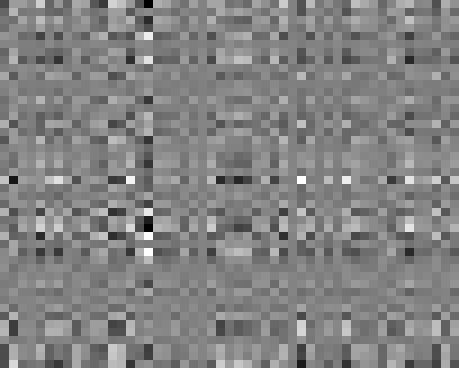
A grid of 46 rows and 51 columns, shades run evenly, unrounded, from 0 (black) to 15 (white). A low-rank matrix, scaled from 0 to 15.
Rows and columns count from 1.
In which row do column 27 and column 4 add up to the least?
23
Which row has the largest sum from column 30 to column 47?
29
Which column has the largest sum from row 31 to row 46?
27
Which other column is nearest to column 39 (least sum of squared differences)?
34
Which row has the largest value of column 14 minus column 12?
1
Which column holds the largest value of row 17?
17
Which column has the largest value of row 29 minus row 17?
46
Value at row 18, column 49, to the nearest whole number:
5
